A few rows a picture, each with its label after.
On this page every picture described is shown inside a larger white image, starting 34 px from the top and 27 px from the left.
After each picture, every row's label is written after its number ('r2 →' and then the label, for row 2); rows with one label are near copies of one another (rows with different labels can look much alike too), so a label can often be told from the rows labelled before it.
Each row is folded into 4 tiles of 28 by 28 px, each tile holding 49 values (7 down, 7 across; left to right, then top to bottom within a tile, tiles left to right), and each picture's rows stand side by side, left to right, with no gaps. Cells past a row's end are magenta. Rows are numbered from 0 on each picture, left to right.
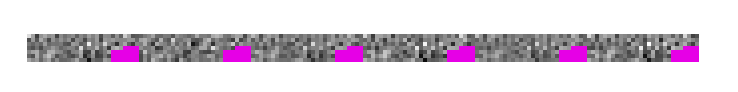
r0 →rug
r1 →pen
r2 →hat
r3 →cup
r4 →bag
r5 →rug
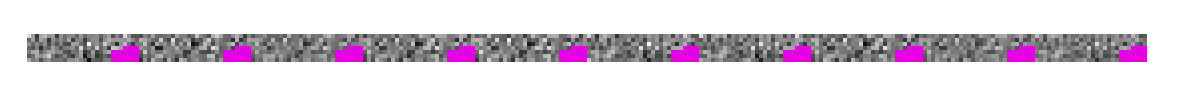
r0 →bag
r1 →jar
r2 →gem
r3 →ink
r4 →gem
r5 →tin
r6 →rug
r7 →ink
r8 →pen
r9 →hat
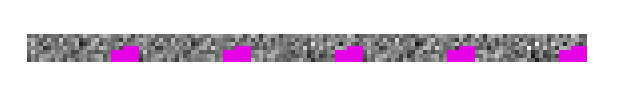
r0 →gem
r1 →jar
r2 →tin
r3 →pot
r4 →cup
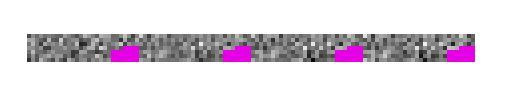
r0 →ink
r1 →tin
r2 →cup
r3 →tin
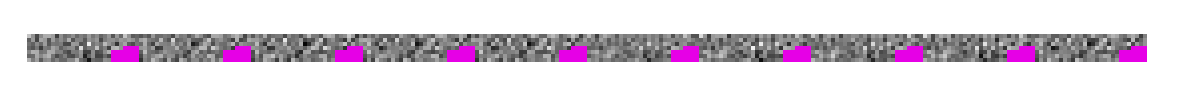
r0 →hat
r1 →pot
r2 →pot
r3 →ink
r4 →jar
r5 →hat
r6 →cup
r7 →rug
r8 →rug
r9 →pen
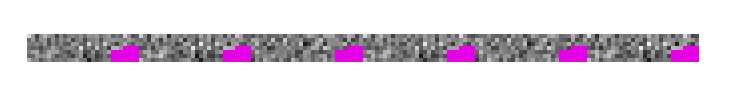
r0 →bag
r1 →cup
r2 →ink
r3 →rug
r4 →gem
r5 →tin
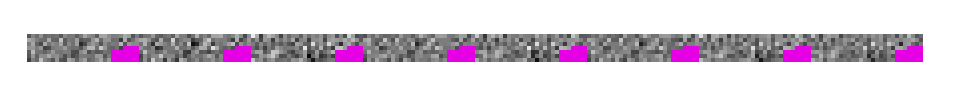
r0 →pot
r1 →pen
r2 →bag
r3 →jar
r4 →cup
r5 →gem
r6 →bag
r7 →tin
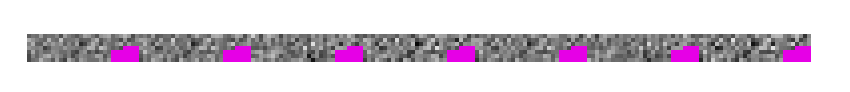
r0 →pot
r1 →gem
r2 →hat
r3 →ink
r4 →jar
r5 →tin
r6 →pen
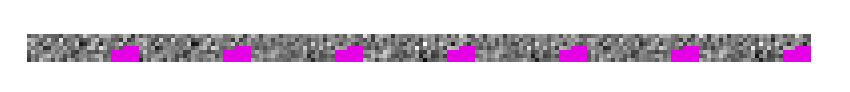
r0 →gem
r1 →ink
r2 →rug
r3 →tin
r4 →hat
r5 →pen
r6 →rug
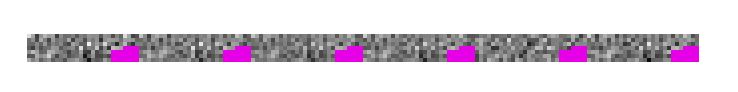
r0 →rug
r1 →cup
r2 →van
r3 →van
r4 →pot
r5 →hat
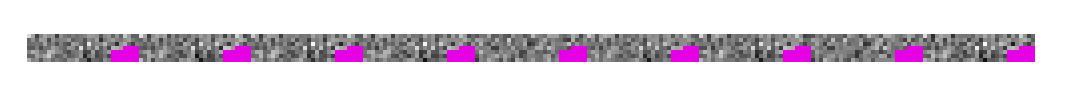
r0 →rug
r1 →bag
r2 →rug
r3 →cup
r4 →gem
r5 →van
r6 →van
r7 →ink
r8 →tin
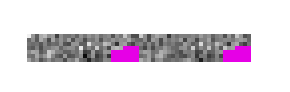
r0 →van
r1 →tin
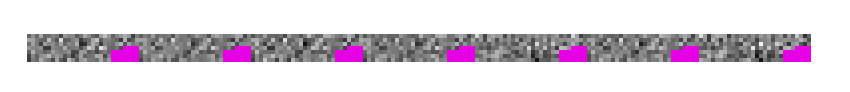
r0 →pot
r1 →pot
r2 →gem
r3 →ink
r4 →bag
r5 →gem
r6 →tin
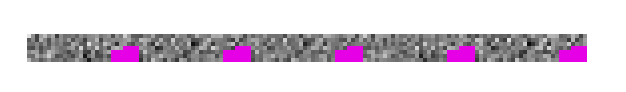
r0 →van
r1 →pen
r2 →gem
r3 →bag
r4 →ink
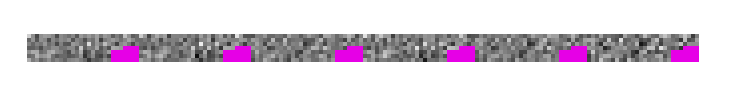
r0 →rug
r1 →rug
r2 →pot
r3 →van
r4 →ink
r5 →pot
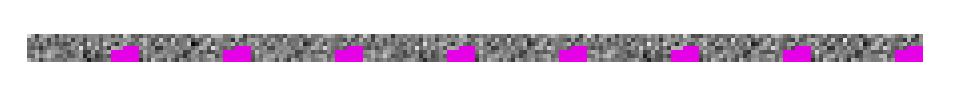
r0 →bag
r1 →ink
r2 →gem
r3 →tin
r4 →gem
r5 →rug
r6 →jar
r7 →gem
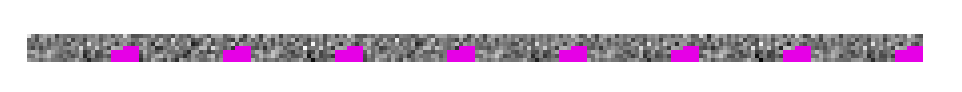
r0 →van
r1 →pot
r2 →cup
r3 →pot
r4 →hat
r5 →cup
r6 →hat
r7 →rug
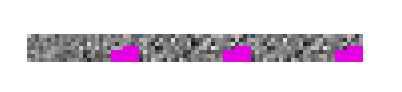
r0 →cup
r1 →pen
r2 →pot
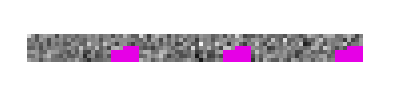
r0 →van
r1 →hat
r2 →ink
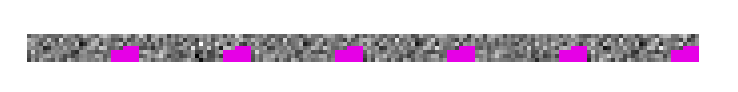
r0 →jar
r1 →hat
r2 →gem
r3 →pen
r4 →van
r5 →pen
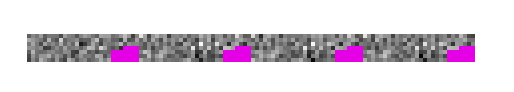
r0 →pot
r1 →rug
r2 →tin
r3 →van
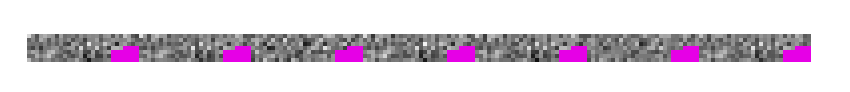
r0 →van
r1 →van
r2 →pen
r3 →tin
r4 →van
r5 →ink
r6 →cup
